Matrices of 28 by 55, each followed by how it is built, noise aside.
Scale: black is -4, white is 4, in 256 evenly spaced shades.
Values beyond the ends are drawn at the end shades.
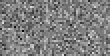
noise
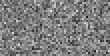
noise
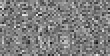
low rank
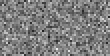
noise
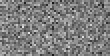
repeating rows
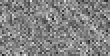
Toeplitz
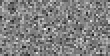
noise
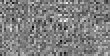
low rank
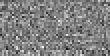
low rank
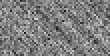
Toeplitz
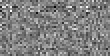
low rank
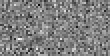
uneven rows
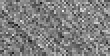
Toeplitz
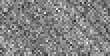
Toeplitz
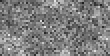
smooth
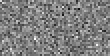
noise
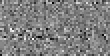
uneven rows
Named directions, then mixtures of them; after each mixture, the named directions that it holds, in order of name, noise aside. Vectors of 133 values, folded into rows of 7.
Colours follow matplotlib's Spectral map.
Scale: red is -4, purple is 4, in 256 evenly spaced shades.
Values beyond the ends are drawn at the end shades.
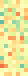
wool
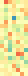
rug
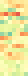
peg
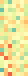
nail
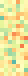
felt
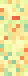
felt, nail, rug.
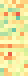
nail, peg.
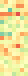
peg.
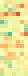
peg.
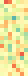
rug.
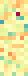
peg, wool.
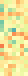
felt, nail, peg.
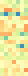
felt, peg.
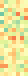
wool.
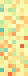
felt, nail.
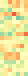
peg.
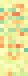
nail, peg.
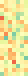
felt.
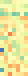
nail, peg.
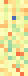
rug.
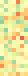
felt, wool.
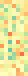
felt, rug.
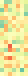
nail, rug.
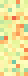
felt, rug.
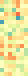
nail, peg, wool.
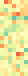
peg, rug.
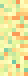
felt.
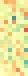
rug.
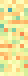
nail, peg, wool.
